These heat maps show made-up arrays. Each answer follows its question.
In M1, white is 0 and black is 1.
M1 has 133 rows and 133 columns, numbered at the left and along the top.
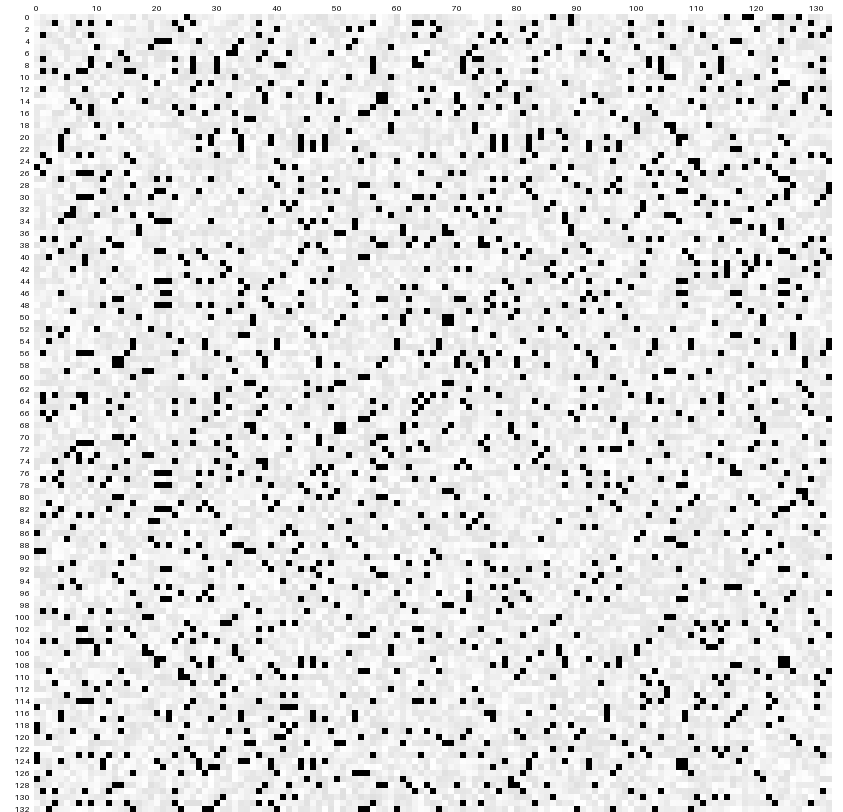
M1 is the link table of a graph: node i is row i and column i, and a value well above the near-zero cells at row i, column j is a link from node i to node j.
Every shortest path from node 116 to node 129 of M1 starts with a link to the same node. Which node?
node 82
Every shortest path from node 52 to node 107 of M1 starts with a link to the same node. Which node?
node 84
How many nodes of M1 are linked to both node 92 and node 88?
7
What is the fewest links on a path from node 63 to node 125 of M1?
2
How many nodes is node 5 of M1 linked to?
10
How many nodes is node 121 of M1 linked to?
11
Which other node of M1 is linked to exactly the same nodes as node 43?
node 122
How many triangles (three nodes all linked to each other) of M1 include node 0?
8
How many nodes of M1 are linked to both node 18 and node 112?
4
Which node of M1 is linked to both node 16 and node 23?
node 9
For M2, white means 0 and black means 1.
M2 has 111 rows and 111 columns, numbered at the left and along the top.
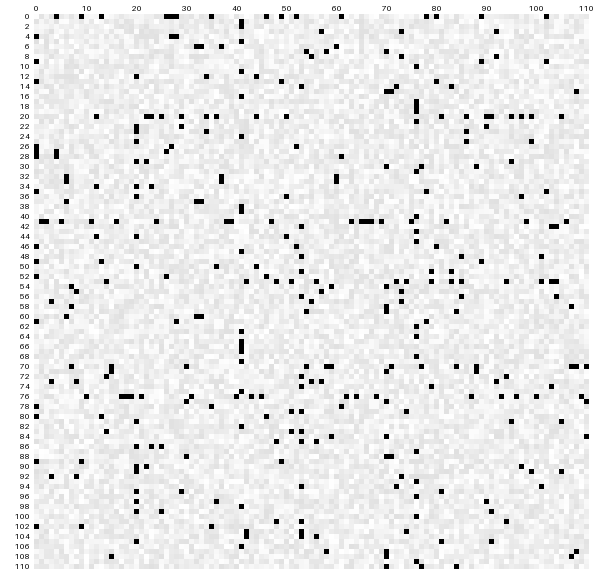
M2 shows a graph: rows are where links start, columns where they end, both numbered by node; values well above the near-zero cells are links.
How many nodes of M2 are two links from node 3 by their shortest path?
2
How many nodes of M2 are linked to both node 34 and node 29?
1
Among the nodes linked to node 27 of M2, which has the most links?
node 0
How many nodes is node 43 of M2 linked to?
1
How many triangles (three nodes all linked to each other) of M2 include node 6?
4
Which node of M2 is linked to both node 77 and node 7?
node 70
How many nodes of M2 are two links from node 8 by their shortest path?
2
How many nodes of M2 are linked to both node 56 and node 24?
0
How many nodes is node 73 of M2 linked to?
5
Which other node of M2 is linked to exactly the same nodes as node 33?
node 32
